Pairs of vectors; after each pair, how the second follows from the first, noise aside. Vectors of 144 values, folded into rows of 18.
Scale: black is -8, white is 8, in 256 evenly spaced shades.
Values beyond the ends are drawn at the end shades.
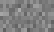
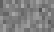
shuffled.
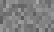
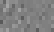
partly zeroed.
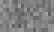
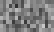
wrapped around, scaled up.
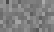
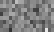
reversed, negated, scaled up.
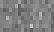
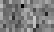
reversed, negated, scaled up.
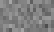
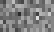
wrapped around, scaled up.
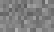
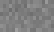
shrunk.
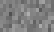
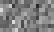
wrapped around, scaled up.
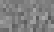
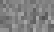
negated.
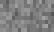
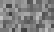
reversed, negated, scaled up.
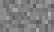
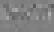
partly zeroed.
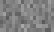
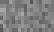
shuffled.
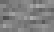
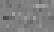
partly zeroed.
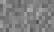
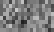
reversed, negated, scaled up.
